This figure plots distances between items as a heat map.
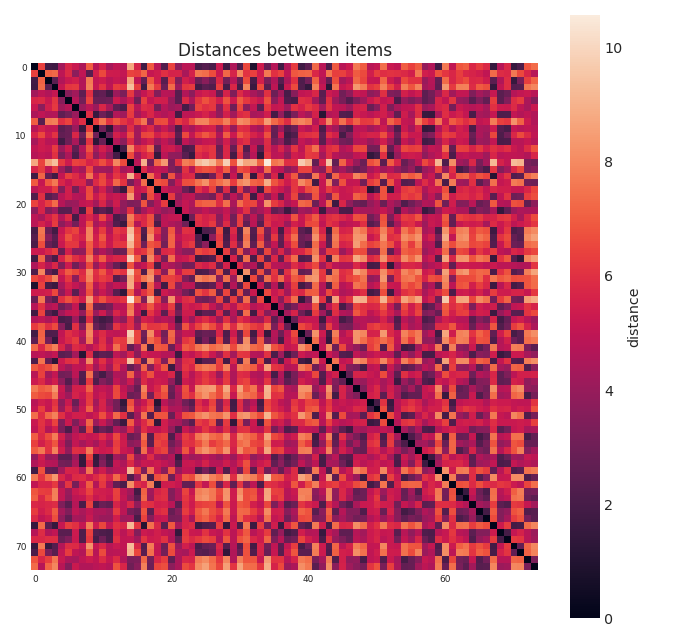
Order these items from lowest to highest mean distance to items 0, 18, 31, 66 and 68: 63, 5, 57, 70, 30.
57, 5, 70, 63, 30
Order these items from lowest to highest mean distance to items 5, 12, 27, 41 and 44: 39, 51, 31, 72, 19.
72, 51, 31, 19, 39
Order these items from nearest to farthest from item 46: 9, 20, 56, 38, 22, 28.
9, 38, 20, 56, 22, 28
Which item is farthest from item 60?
34
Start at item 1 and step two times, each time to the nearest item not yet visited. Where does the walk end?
17
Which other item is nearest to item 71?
28
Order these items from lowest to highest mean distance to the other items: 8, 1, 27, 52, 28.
52, 27, 28, 1, 8
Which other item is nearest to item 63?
62
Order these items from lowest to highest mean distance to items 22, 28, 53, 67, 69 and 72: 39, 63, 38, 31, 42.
42, 39, 38, 63, 31
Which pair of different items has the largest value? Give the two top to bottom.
14, 34
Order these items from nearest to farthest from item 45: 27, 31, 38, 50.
38, 27, 50, 31
